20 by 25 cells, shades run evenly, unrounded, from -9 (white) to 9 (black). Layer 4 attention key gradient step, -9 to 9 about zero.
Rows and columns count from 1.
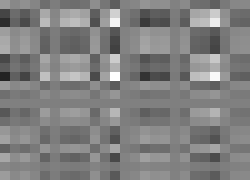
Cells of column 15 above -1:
11
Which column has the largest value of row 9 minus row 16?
1
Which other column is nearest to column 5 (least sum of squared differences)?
20
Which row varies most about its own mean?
9
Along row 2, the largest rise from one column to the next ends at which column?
13
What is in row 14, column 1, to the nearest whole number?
1
